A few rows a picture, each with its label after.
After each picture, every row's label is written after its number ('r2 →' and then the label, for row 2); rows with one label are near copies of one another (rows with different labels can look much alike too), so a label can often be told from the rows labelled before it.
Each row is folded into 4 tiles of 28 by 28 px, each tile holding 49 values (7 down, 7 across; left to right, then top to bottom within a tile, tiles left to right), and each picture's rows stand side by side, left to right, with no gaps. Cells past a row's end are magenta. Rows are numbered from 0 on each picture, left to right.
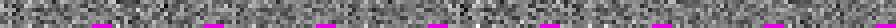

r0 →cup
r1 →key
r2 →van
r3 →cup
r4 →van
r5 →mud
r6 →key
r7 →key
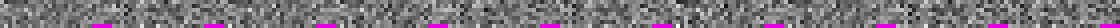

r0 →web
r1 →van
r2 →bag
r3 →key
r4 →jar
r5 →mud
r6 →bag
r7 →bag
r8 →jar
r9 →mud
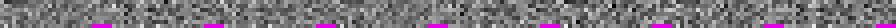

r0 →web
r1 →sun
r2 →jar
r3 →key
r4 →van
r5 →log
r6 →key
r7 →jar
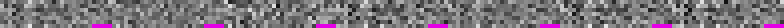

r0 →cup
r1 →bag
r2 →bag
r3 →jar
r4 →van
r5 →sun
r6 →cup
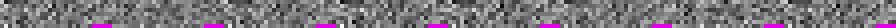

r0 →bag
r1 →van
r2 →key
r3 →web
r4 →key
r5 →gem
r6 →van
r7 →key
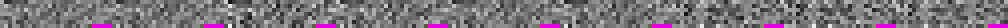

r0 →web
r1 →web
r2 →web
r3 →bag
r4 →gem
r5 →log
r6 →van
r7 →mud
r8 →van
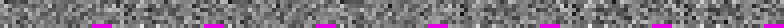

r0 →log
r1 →jar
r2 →gem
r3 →key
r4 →van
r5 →van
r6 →mud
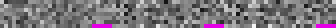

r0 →key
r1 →van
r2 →jar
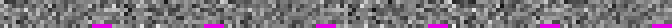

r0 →bag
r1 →sun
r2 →web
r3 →jar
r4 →key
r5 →log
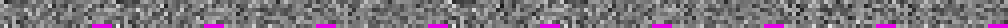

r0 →gem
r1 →bag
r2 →jar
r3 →van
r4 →key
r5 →key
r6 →cup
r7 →mud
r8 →mud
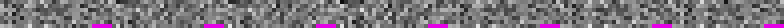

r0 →mud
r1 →bag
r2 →gem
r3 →bag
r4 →mud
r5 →mud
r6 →cup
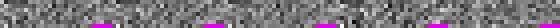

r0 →key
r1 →web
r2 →gem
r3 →gem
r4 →mud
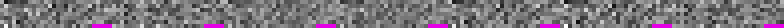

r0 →gem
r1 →mud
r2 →key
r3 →web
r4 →gem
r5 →log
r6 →mud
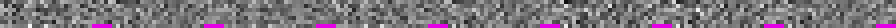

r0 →mud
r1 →log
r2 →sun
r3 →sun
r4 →gem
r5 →web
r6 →bag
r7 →web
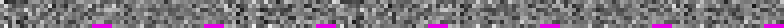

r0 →gem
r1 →sun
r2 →sun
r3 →log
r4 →mud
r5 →jar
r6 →van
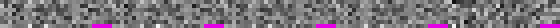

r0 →mud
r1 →mud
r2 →mud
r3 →sun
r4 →bag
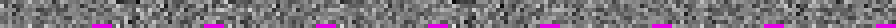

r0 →sun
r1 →log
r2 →bag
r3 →gem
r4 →log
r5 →cup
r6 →jar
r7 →van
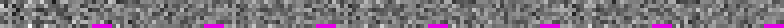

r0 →van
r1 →log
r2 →mud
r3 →mud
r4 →key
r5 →jar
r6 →log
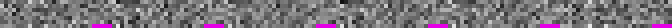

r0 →van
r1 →key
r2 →key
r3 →web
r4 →key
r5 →mud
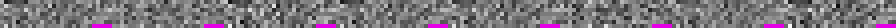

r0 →log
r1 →jar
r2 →bag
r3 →log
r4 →bag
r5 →mud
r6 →gem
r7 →key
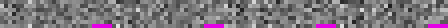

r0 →van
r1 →bag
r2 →cup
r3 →log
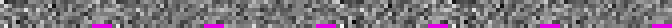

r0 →key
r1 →web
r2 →jar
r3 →key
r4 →key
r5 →log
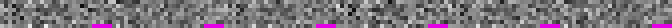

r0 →mud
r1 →key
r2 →van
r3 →van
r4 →van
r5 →web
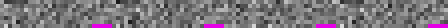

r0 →log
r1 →bag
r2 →sun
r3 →log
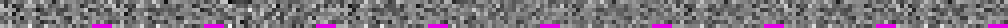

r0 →jar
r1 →cup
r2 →bag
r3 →mud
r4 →web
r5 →van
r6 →jar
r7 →van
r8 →sun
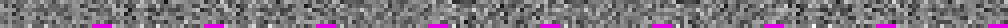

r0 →mud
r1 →cup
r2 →sun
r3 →key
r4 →log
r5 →bag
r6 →gem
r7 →sun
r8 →cup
